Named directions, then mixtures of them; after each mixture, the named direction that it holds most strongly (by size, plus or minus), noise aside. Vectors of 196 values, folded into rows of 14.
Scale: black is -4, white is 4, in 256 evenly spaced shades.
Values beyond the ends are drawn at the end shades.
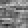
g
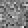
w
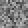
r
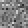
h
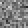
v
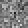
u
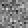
h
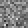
r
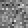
h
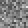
v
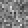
u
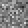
u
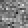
h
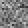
h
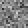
v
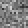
v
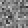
v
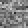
v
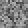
r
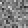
v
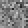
r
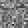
h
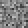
w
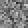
r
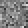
w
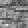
g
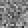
w
